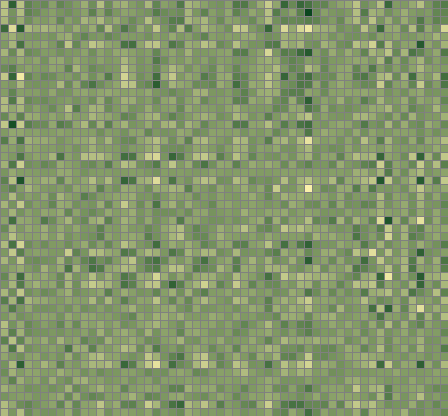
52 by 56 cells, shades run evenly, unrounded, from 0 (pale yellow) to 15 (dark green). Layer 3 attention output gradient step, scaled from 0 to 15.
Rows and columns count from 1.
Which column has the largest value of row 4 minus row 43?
48
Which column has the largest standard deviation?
39
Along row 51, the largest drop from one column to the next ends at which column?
24
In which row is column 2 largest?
16
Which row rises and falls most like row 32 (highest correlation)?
6
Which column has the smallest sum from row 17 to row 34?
31
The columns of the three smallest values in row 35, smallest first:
49, 20, 36
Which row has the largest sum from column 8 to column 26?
33
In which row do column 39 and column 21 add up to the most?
2
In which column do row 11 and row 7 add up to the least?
34
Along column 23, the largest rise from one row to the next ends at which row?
51
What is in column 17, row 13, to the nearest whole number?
6
